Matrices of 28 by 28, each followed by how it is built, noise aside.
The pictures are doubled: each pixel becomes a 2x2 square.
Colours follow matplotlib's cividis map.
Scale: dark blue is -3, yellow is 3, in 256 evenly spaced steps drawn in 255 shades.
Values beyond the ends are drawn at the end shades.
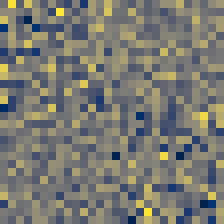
block diagonal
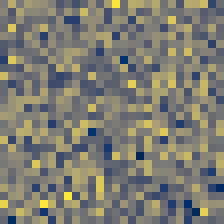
noise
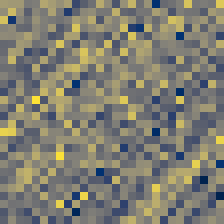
Hankel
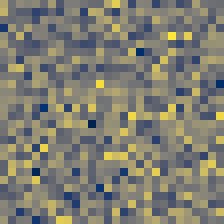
noise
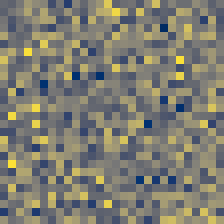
noise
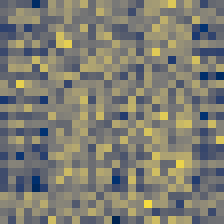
blocks
